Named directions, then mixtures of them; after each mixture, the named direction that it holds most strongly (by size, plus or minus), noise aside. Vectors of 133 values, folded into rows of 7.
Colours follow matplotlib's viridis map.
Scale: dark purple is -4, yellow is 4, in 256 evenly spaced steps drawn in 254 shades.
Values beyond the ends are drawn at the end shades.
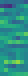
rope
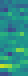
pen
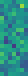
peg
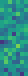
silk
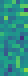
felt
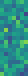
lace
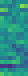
pen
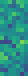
peg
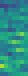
pen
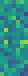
lace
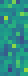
felt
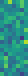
lace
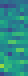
pen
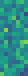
lace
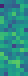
peg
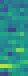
pen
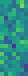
peg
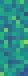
lace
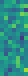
felt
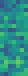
felt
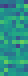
rope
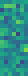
silk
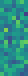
lace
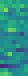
pen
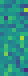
felt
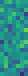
lace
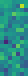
peg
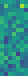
peg
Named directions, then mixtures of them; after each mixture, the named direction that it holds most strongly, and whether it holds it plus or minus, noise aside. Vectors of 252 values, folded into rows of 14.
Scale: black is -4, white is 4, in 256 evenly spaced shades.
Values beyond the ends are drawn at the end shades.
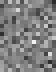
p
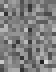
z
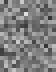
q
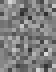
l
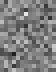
q, plus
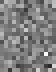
l, plus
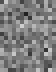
q, minus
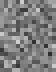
q, plus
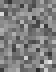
l, minus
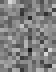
l, plus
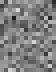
p, plus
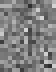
p, minus
